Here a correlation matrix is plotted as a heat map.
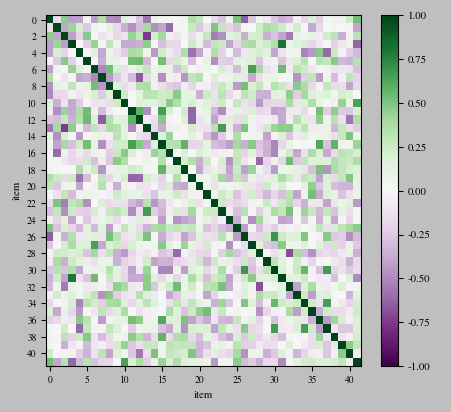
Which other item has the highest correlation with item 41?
10
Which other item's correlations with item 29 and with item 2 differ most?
13
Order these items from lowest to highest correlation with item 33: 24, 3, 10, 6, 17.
17, 10, 24, 3, 6
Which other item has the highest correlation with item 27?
6
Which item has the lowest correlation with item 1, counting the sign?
16
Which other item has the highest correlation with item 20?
35
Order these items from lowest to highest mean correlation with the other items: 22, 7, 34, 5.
7, 22, 5, 34
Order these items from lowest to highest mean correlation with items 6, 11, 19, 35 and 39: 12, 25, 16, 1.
1, 12, 25, 16
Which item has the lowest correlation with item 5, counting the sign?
22
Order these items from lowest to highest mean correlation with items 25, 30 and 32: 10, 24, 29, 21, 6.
24, 6, 21, 29, 10
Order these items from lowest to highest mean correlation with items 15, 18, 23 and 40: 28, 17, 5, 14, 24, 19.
24, 28, 5, 14, 19, 17
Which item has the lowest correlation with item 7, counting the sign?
12
